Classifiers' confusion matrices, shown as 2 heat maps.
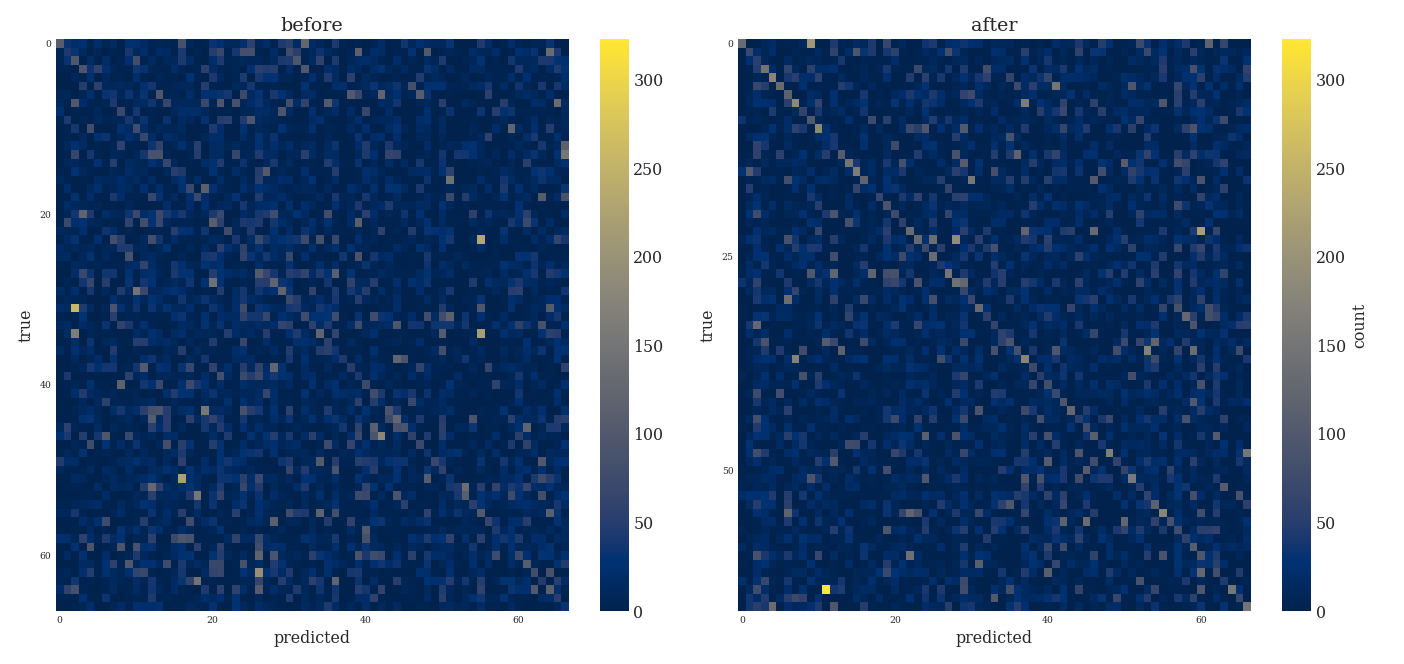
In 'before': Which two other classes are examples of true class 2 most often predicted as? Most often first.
31, 10
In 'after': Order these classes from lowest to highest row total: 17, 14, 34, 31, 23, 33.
17, 34, 31, 33, 14, 23
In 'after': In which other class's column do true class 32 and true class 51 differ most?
58
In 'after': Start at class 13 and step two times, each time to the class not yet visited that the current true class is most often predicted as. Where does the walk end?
53
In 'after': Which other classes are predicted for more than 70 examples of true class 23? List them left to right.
6, 25, 28
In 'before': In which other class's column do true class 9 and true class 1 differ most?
64
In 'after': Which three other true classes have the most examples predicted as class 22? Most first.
60, 55, 10
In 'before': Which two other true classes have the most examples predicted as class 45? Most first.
37, 54
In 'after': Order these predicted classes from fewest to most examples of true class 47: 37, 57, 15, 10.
10, 37, 57, 15
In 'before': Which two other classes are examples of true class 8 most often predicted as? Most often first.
29, 40
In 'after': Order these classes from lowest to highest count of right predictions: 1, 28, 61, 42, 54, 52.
61, 52, 1, 42, 54, 28
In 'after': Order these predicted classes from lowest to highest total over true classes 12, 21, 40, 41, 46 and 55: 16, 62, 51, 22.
51, 16, 22, 62
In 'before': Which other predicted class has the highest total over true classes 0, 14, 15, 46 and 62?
26
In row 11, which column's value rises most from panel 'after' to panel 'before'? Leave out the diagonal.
56
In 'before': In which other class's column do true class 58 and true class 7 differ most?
65
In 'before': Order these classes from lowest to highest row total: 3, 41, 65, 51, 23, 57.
57, 65, 41, 3, 51, 23
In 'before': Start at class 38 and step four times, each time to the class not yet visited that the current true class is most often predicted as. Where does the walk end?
32
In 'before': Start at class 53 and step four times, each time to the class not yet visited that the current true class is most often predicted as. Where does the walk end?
50
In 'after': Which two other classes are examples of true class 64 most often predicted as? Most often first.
11, 60
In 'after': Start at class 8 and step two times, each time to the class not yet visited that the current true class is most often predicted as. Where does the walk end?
59
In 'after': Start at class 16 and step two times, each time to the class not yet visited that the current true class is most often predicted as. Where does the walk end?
6
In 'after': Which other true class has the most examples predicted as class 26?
37
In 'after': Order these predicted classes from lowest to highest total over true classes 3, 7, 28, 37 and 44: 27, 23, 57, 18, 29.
18, 27, 57, 23, 29
